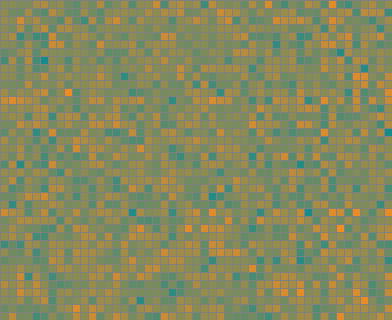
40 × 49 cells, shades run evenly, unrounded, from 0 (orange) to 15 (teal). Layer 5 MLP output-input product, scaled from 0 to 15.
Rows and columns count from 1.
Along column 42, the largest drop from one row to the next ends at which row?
27
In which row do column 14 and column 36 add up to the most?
1
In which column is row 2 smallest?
28
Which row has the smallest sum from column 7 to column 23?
34
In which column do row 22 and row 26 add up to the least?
37
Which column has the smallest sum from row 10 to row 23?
12
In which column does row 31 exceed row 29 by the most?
43
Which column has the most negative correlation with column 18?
33
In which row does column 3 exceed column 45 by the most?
10
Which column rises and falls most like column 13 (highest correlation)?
8
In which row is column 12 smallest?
40
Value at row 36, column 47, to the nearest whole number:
11
